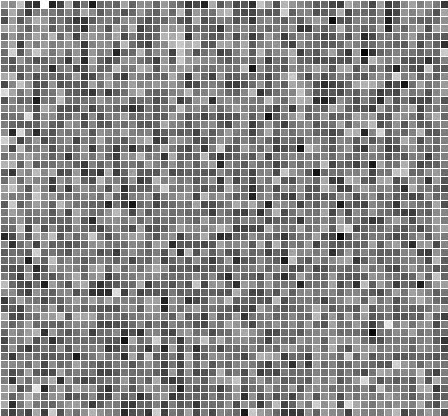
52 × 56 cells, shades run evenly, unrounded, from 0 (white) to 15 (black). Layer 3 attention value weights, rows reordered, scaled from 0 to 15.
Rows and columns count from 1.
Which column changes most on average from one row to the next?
5
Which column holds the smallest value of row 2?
36
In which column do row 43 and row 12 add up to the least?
38
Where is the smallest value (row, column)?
1, 6
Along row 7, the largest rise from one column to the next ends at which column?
46
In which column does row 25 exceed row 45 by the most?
32
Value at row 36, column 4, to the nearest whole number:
11
